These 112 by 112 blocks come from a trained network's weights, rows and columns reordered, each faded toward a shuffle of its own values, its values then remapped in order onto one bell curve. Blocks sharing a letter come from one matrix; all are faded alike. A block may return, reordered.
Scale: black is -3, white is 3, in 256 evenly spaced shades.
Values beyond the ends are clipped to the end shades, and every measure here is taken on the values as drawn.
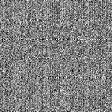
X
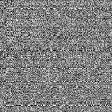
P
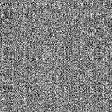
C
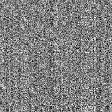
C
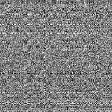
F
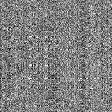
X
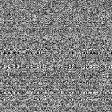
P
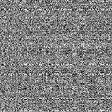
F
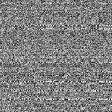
P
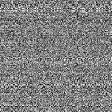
F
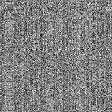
X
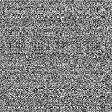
P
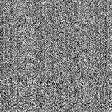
X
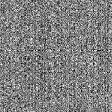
X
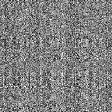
C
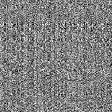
X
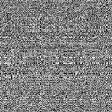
F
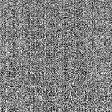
C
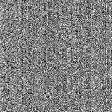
X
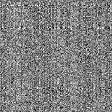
C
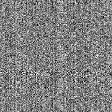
C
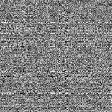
F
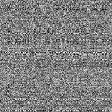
P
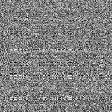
P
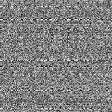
P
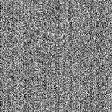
X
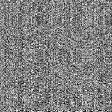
C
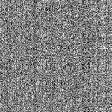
X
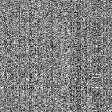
X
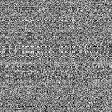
P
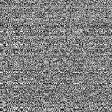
P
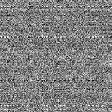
F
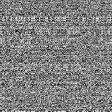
P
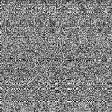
P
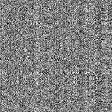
C
